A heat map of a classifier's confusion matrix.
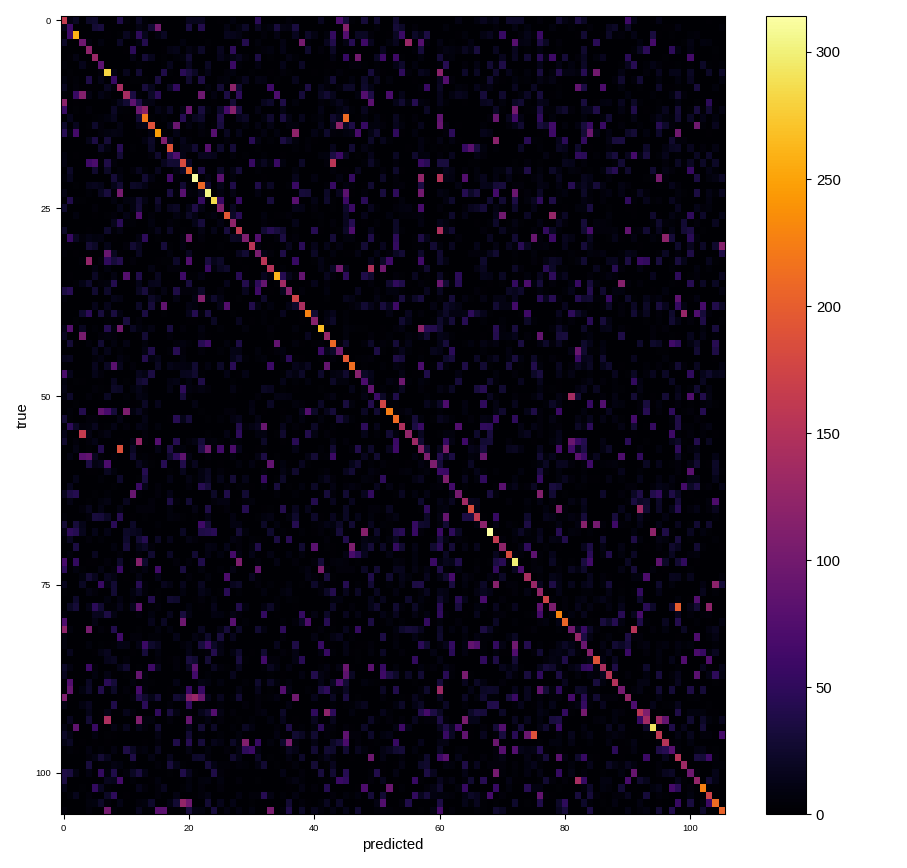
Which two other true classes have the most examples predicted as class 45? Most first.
13, 1
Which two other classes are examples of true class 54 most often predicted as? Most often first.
32, 63
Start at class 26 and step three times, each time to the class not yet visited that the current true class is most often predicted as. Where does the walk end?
49
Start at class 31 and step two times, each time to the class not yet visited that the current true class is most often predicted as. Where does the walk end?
60
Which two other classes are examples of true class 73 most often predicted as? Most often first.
41, 31
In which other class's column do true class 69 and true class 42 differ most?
3
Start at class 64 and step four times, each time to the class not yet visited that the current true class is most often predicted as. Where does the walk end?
34
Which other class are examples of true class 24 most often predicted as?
37
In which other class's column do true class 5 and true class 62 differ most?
47
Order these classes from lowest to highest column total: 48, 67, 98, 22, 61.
48, 67, 61, 22, 98
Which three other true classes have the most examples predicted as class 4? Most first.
32, 81, 58
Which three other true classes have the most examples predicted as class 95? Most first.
93, 21, 72
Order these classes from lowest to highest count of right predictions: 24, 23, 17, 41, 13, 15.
17, 13, 15, 41, 24, 23
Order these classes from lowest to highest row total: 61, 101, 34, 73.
61, 73, 101, 34
